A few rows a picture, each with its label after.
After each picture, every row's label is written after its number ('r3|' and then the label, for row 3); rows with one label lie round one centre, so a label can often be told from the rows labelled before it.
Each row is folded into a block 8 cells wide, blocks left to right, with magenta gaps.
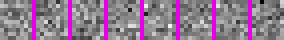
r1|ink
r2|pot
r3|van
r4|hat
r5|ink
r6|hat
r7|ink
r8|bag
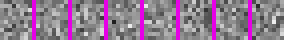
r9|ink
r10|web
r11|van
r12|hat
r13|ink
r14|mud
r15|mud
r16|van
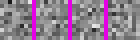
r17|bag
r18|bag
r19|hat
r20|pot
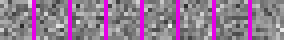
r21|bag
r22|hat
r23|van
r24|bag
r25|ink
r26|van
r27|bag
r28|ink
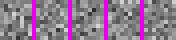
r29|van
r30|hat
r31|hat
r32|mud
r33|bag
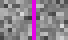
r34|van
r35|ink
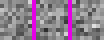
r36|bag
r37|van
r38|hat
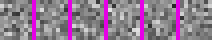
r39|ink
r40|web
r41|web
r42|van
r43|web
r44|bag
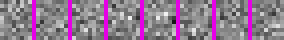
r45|mud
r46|hat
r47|web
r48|van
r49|van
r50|web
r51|mud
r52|hat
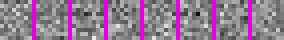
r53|web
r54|pot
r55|ink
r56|mud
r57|hat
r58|ink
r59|van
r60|mud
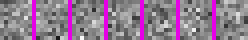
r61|web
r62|mud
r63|hat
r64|van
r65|hat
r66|mud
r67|van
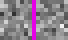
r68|ink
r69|ink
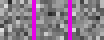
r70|bag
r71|ink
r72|bag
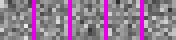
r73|ink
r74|pot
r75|bag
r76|bag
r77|pot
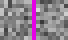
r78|bag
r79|web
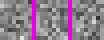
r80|ink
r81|mud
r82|pot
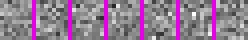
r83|bag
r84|mud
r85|van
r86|van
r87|hat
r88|van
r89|ink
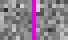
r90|mud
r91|ink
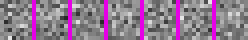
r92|hat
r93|van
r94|ink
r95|van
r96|ink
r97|mud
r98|van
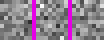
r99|web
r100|bag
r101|bag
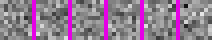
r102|van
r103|mud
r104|bag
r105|pot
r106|web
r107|van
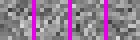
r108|hat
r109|pot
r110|web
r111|hat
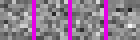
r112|hat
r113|mud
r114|ink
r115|hat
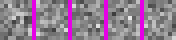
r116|van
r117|ink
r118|ink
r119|pot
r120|web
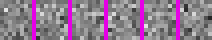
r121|web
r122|van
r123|van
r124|mud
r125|web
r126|van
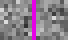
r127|van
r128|mud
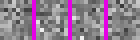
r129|mud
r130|pot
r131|hat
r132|bag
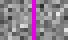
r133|hat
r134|van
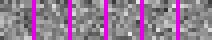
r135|mud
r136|ink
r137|bag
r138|web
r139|hat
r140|ink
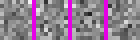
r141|bag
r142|bag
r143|ink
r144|bag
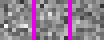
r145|hat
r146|van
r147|ink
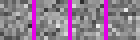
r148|web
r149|hat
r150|ink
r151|pot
